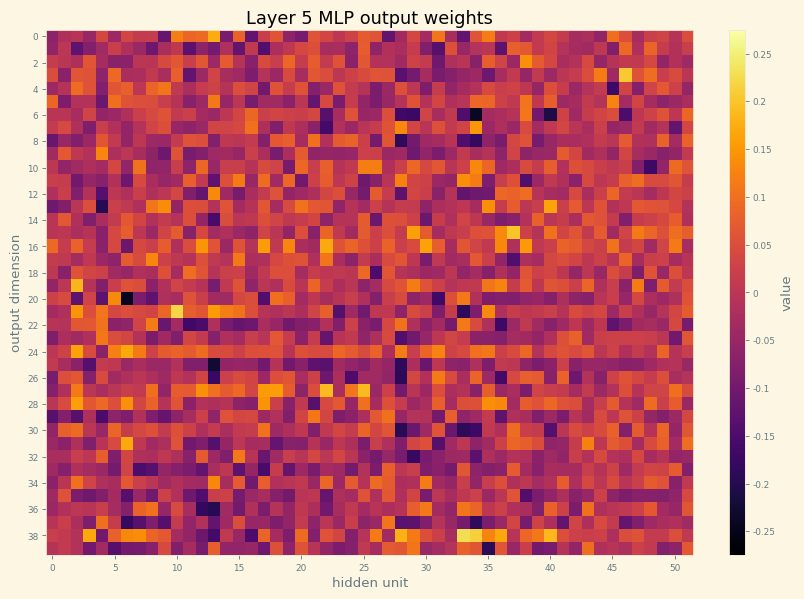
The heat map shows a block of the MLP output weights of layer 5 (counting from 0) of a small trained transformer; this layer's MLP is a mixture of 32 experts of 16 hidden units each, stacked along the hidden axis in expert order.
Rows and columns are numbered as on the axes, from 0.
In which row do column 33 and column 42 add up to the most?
38
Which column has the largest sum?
27
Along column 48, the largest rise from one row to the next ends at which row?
11
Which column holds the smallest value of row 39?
35
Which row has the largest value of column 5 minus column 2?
20
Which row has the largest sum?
24
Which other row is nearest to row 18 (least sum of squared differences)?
2
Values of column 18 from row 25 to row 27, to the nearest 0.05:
0 0.05 0.15
